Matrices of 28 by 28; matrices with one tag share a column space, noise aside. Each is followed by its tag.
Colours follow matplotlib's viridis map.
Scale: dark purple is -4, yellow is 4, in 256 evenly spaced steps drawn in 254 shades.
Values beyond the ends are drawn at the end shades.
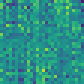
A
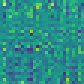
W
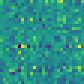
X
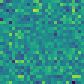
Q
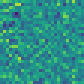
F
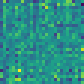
A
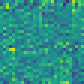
W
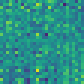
A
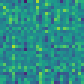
X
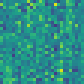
A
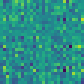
X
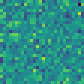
F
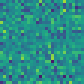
Q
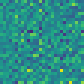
F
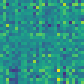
A
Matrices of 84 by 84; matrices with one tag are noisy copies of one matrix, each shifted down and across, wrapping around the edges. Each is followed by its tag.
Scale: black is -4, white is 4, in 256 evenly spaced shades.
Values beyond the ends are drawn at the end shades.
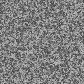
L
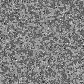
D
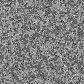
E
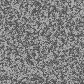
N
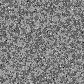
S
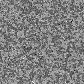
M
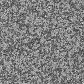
E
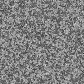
S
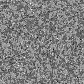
E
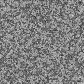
S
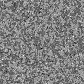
E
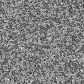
L
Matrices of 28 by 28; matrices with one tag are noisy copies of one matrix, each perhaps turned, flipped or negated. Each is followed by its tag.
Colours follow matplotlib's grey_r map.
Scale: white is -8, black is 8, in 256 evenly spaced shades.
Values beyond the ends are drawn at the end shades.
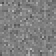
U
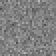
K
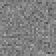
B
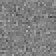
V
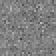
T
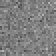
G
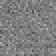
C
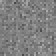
U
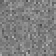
U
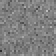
C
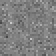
C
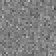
B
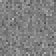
U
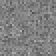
T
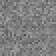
T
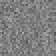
C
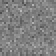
C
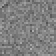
B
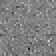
G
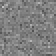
B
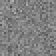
C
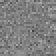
B
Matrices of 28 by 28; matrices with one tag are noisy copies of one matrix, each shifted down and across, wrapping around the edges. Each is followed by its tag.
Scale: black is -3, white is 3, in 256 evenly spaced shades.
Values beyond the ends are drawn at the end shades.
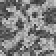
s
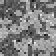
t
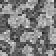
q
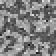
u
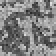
t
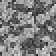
s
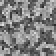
u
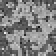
t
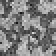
q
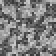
u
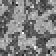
q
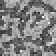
u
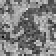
t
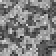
s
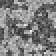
t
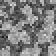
q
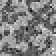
s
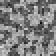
u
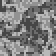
t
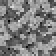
s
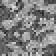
s
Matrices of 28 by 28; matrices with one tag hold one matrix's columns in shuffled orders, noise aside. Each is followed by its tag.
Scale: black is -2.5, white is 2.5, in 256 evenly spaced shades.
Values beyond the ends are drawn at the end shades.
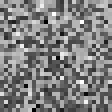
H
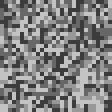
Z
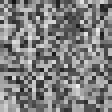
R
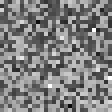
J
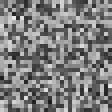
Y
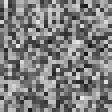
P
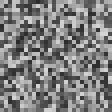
P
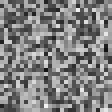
R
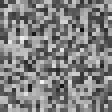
R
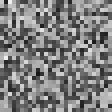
P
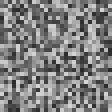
R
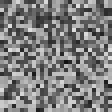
J
